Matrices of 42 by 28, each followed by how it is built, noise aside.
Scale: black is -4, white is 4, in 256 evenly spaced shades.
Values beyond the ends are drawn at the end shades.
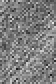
Hankel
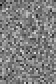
noise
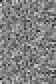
repeating rows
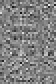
low rank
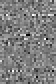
uneven rows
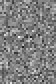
noise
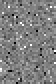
sparse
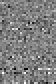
uneven rows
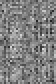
blocks
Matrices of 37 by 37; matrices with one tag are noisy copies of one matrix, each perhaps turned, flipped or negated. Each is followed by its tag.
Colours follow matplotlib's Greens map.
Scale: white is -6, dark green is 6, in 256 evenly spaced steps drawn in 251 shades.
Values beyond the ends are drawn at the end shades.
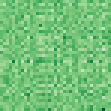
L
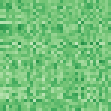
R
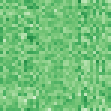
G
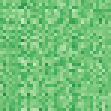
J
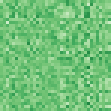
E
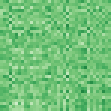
R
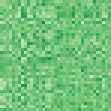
E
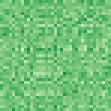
L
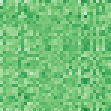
G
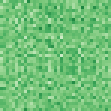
L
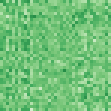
G
